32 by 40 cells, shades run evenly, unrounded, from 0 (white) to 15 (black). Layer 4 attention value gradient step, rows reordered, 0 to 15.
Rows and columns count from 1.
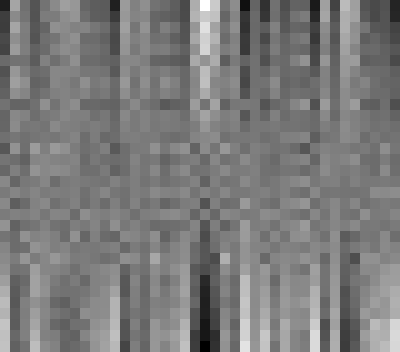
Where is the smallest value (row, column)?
1, 21
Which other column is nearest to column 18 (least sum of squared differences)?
37
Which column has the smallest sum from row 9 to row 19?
22
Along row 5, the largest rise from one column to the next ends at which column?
25
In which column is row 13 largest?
32
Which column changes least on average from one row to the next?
26
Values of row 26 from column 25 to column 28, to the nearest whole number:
4 7 6 9
